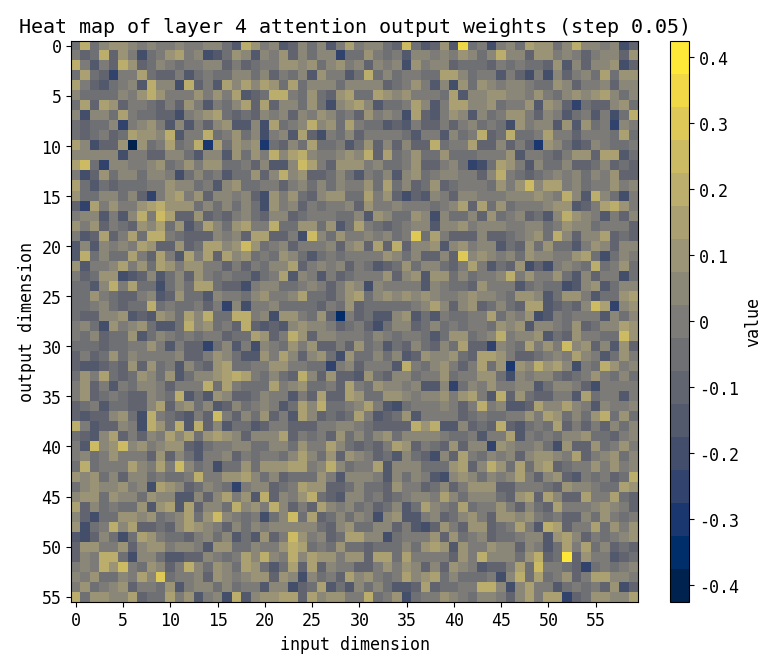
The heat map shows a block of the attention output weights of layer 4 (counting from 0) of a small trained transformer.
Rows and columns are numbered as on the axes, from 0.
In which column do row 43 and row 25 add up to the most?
59
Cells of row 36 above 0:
22
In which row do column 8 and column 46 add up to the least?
44
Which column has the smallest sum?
2
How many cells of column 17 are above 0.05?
13
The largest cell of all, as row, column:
51, 52
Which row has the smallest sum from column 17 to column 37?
54
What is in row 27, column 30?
-0.1
